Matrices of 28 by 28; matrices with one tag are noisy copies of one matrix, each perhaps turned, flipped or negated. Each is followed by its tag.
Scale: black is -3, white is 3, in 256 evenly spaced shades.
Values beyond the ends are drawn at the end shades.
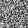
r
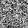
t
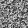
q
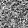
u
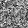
t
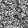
t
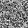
u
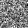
q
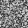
u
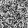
q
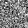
r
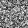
q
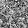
t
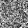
u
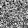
r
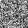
t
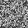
u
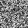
q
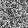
q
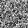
u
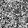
t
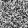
u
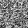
r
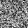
u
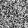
r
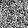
t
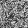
t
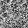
t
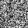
t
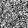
u
